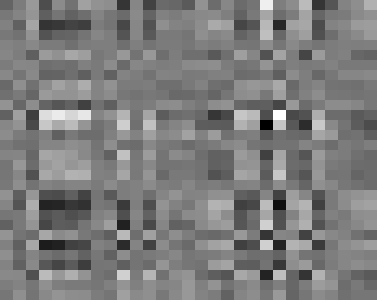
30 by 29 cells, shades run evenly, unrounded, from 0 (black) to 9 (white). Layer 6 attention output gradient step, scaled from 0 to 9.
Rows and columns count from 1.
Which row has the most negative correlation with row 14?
1
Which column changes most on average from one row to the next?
22
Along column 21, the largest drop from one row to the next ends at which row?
24
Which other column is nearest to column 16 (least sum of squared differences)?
11
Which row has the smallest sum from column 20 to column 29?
13
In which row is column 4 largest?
12
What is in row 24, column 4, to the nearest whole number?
6
